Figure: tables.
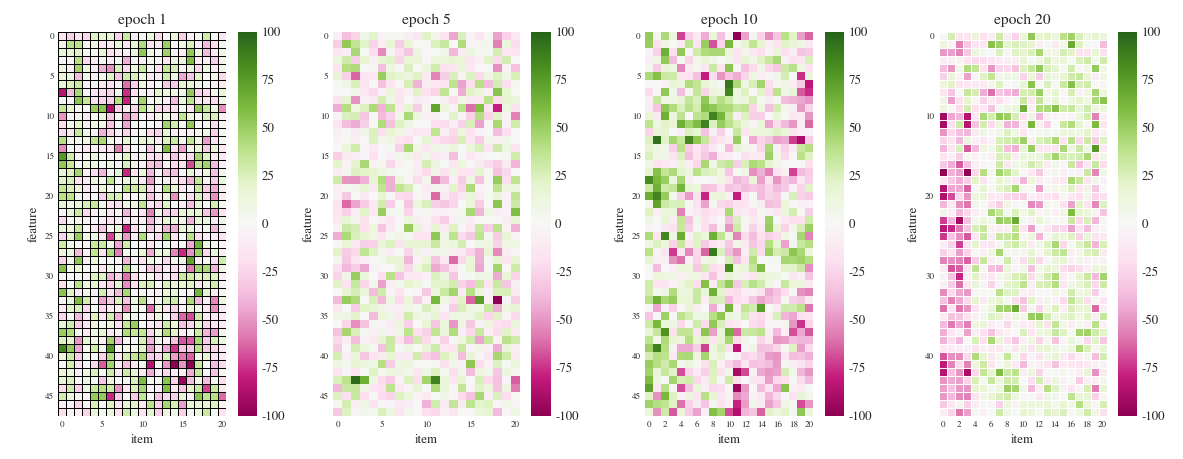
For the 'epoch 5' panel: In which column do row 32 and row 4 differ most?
18
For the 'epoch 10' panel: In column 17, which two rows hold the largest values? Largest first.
44, 28
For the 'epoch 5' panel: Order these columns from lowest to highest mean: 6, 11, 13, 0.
0, 13, 6, 11
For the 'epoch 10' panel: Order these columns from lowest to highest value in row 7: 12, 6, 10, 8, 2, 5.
5, 8, 12, 6, 2, 10
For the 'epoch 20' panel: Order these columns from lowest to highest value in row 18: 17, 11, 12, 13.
12, 13, 11, 17
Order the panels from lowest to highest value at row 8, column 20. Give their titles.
epoch 10, epoch 1, epoch 5, epoch 20
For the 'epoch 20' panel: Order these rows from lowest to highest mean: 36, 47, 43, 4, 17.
17, 36, 43, 47, 4
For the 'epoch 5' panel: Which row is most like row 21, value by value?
29
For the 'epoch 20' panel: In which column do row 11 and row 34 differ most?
19
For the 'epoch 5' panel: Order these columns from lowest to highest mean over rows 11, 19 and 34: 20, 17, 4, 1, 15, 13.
1, 13, 4, 17, 20, 15
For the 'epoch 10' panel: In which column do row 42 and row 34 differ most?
14
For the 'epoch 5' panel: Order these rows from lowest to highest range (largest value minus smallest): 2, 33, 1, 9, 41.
41, 2, 1, 9, 33
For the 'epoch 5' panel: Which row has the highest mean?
43
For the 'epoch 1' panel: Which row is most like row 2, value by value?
1
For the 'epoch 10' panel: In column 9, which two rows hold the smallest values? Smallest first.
5, 0
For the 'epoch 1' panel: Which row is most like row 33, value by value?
4
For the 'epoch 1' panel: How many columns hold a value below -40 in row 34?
3
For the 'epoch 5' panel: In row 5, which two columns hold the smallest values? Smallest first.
2, 11
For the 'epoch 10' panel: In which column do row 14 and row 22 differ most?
4
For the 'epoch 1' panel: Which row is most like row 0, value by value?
47
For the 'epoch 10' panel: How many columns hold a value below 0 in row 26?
10
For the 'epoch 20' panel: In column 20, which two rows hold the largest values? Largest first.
8, 30
